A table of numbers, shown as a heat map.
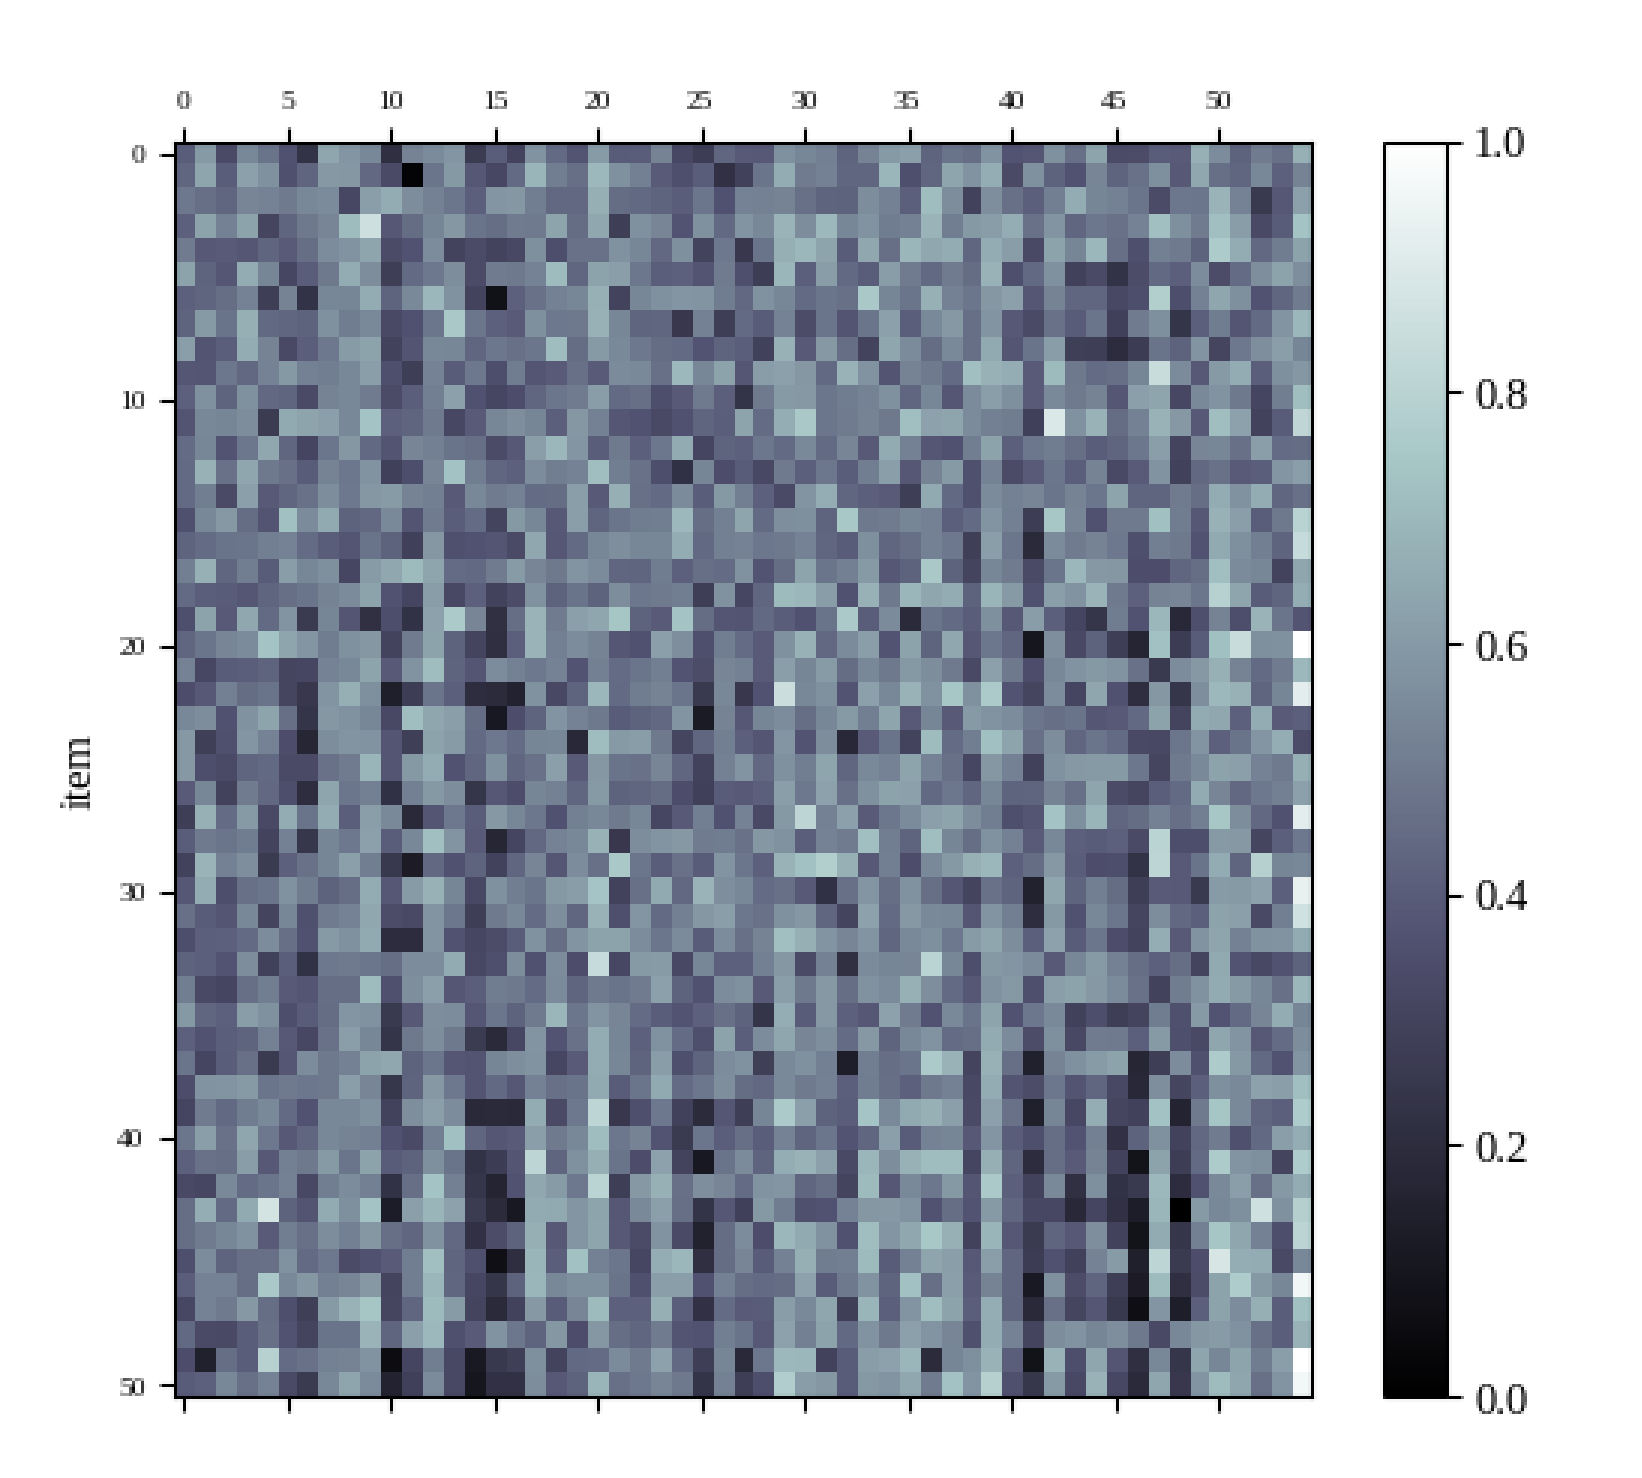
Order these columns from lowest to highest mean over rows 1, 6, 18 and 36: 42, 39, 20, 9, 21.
21, 42, 9, 20, 39
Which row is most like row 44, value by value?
41
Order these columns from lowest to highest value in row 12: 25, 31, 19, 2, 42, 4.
25, 2, 31, 42, 19, 4
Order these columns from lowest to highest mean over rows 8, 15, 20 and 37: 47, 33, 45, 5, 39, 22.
45, 22, 33, 5, 47, 39
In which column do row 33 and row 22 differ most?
54
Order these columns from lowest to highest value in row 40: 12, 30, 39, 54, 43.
43, 30, 12, 39, 54
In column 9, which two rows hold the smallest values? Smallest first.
19, 45
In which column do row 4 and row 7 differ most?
13
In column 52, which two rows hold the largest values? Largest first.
43, 29
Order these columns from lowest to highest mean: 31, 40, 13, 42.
40, 13, 31, 42
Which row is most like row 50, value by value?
22
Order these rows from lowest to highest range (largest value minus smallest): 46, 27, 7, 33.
7, 33, 27, 46
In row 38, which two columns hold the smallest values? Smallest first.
46, 10
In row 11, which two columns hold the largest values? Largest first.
42, 54
